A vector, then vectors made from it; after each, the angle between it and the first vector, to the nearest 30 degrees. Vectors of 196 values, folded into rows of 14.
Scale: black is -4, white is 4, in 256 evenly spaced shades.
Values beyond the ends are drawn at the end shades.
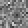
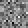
120 degrees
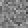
60 degrees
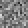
90 degrees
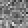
30 degrees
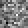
120 degrees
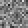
30 degrees
